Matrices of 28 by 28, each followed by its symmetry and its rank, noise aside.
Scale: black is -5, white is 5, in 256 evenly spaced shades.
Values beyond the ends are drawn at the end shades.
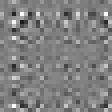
symmetric, rank two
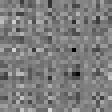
no symmetry, rank four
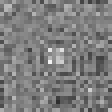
symmetric, rank four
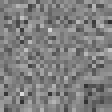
no symmetry, rank four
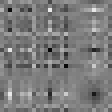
symmetric, rank two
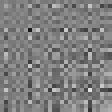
symmetric, rank two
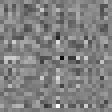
no symmetry, rank four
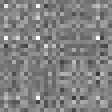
symmetric, rank three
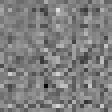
no symmetry, rank four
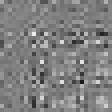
symmetric, rank three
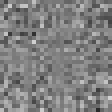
no symmetry, rank four
